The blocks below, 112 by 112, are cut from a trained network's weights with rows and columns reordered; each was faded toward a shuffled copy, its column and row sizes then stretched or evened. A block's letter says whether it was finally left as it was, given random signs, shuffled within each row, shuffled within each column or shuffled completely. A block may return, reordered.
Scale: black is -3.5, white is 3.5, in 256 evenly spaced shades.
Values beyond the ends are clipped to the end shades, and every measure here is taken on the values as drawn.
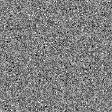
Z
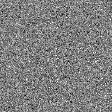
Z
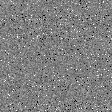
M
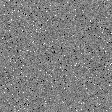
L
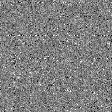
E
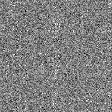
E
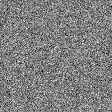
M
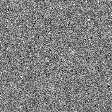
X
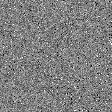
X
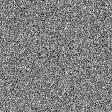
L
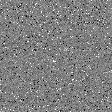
M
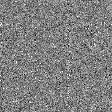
Z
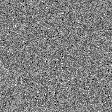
X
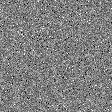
L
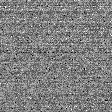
M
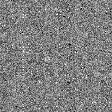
E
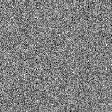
E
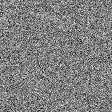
L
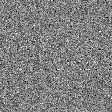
M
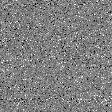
M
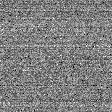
M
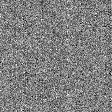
X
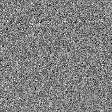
Z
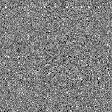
E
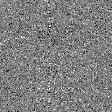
E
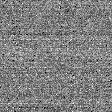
E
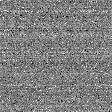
M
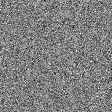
L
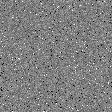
L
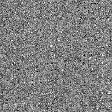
E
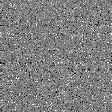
E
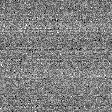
E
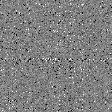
E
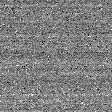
M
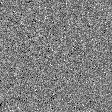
L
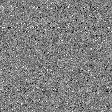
M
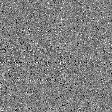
Z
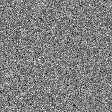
X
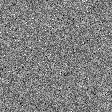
L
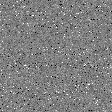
M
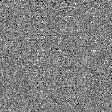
E
